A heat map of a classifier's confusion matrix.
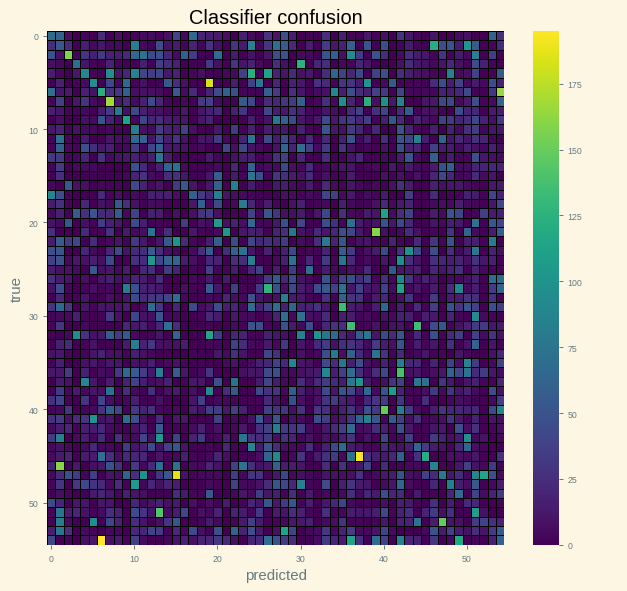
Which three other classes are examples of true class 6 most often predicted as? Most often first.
54, 34, 0
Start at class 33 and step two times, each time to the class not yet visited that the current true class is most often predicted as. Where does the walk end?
42
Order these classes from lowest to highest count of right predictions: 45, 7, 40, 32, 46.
46, 32, 45, 40, 7
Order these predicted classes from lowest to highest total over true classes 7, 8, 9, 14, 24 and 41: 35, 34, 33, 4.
34, 4, 33, 35
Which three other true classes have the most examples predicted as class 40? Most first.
19, 7, 29
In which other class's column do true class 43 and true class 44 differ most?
13
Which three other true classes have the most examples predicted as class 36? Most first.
31, 54, 2
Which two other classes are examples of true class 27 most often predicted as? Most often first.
26, 42
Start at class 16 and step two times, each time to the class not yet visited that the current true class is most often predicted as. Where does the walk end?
15
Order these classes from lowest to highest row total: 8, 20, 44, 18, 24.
18, 8, 44, 20, 24
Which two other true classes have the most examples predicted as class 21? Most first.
6, 12
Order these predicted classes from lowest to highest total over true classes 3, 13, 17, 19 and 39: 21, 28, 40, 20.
21, 28, 20, 40
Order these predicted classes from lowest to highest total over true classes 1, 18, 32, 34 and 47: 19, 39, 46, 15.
39, 19, 46, 15
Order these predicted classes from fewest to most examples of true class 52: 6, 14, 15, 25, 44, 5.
6, 25, 14, 15, 44, 5
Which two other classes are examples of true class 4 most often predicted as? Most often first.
24, 26
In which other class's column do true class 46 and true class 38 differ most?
1
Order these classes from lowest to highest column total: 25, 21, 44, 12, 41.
21, 41, 25, 44, 12
